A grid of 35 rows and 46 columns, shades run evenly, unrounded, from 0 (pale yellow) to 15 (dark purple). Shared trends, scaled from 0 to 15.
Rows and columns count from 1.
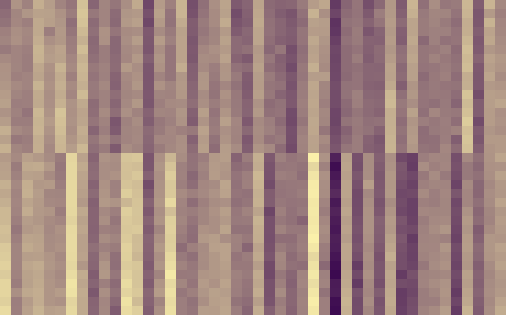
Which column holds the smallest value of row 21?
29
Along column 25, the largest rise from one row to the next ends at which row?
18
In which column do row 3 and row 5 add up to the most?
31
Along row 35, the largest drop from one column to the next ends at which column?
32
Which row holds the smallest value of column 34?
21
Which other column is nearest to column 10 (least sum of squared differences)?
2
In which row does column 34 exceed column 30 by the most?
1
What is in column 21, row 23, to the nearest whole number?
6
